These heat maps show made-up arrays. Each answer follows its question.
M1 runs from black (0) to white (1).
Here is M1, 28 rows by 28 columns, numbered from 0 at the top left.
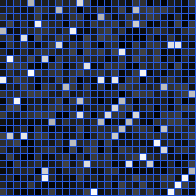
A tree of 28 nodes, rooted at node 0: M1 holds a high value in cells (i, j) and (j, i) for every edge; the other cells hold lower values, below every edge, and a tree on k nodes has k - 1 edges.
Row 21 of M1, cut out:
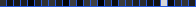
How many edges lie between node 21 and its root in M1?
6
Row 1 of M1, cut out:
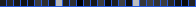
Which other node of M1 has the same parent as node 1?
3
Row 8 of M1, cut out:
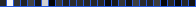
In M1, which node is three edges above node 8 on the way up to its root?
16
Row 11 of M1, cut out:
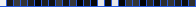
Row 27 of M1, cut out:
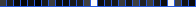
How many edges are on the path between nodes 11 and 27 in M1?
7
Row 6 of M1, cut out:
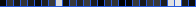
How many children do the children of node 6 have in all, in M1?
2
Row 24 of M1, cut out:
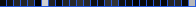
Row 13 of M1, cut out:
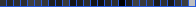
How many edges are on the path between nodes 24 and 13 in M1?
2
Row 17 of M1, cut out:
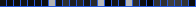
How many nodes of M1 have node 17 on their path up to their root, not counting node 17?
6
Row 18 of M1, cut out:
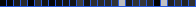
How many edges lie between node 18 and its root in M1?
4
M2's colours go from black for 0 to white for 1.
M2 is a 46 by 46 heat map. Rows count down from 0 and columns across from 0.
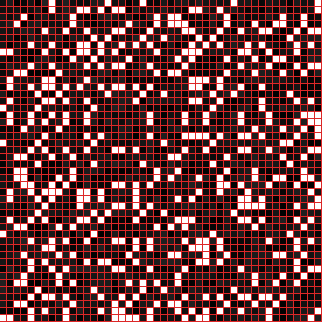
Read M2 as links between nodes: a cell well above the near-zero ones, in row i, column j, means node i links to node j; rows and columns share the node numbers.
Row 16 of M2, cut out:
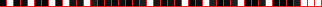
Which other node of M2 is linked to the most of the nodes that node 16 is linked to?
node 17
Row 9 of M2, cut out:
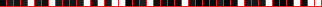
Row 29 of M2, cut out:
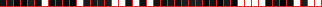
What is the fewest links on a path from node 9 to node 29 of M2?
2
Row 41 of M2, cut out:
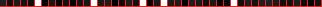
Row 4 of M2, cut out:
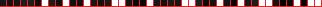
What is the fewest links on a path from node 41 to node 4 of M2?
4
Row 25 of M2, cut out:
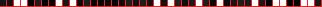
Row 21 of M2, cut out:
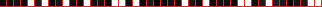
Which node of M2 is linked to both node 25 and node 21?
node 44
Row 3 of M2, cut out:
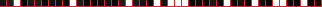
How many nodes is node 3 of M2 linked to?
12
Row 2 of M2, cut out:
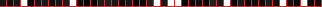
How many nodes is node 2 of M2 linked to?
8
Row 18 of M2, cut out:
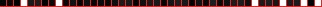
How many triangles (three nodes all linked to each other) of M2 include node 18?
7
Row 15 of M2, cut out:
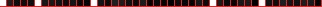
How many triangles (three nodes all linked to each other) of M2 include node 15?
3
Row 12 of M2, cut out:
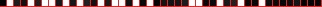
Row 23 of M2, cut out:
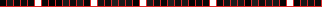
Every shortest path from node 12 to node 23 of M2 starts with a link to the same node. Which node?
node 28
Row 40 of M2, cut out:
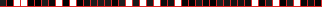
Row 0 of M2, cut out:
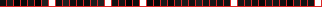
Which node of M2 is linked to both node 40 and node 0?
node 20
